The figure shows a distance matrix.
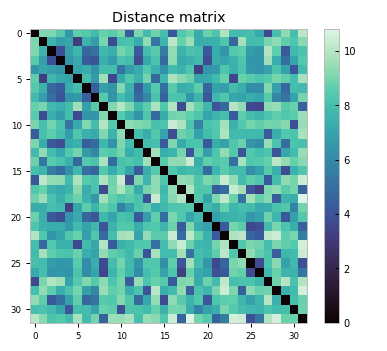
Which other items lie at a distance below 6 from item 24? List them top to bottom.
13, 18, 28
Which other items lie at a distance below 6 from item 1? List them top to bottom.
5, 9, 14, 23
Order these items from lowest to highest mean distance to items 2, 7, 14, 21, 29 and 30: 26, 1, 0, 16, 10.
26, 1, 10, 0, 16
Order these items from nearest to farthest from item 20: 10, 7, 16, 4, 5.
7, 4, 5, 10, 16
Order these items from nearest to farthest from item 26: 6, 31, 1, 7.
31, 6, 7, 1
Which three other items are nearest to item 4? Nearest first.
19, 30, 10
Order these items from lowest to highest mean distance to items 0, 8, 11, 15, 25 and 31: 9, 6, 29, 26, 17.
26, 17, 6, 29, 9
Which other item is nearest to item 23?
5
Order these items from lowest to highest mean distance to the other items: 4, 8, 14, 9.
4, 9, 8, 14
